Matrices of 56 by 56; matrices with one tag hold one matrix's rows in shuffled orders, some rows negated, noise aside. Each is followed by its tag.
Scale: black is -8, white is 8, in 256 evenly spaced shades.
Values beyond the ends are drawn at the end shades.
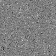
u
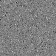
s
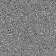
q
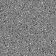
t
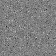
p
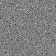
s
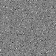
s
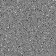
t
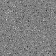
p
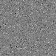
s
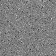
t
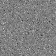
u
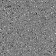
q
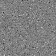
u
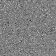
t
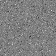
t
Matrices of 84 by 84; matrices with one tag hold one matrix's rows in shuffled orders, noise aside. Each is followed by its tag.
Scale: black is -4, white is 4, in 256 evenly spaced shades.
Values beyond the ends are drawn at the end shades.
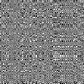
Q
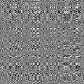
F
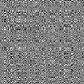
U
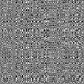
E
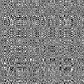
U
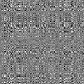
U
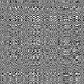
F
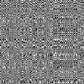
Q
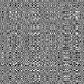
F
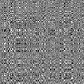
U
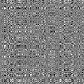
U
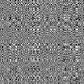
F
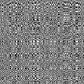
F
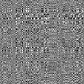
E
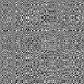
E
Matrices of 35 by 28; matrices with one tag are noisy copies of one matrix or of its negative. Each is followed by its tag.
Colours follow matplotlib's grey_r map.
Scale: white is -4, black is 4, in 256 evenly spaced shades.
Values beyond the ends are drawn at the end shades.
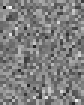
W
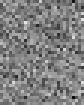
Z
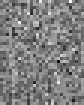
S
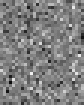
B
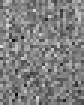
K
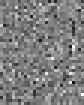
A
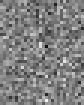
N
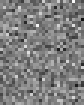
Z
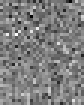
S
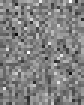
S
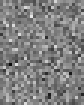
A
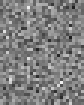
B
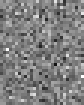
N
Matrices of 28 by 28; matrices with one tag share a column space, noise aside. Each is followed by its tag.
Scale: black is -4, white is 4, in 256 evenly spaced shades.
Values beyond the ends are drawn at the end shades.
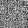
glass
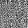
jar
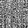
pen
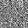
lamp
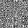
jar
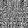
lamp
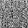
pen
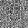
glass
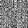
pen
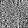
jar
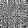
jar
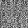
jar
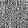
glass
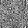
glass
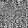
jar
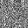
pen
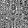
glass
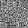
lamp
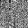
pen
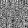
jar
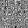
glass
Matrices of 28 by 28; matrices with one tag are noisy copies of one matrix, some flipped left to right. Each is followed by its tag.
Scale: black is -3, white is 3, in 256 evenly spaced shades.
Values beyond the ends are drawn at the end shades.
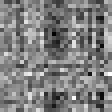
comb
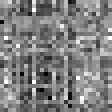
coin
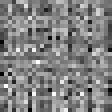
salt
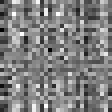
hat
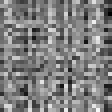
hat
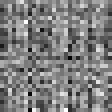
salt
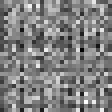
salt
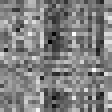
comb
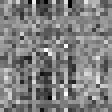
coin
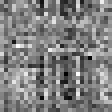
coin
